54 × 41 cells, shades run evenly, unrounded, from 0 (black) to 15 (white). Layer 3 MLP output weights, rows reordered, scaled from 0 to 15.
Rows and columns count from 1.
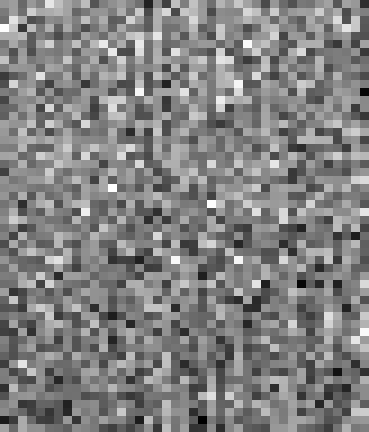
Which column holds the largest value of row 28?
32
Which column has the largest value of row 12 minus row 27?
16
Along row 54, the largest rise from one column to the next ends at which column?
19
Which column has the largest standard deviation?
41
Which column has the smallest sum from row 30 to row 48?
13
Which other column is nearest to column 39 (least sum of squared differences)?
1
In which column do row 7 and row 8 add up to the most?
25
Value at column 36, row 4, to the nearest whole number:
10
